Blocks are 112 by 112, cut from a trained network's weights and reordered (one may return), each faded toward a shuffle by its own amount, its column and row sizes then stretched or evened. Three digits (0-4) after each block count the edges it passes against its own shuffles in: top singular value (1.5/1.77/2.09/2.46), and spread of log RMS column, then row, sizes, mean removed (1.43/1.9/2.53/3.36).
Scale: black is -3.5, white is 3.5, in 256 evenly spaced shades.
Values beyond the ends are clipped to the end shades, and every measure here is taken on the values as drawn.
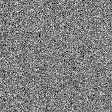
0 0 0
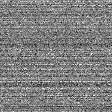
4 0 3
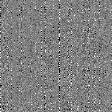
2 4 1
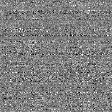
0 2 4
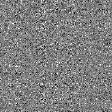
0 3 3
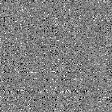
1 2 3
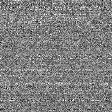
1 0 3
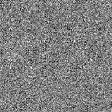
2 1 1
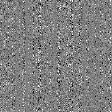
1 4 0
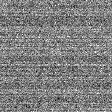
3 1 0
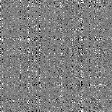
0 4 3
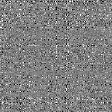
2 3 4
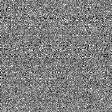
0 2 3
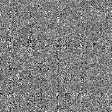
0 3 2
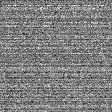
4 0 2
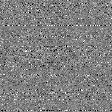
1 0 4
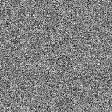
2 0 0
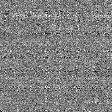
0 2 3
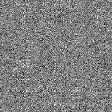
3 2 1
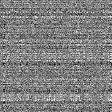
4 3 2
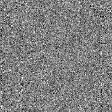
0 2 1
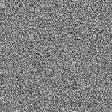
4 1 0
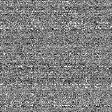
2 2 3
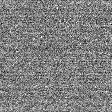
1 1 0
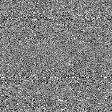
1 0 3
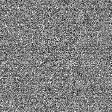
0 2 0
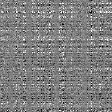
4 4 3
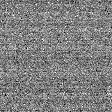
1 0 0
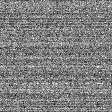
3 0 1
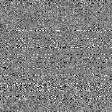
0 1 4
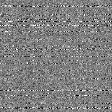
2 0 4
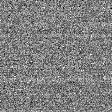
0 2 0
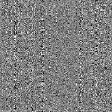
3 4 0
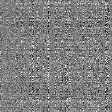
2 4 1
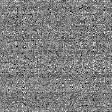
1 3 1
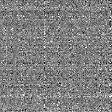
1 3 2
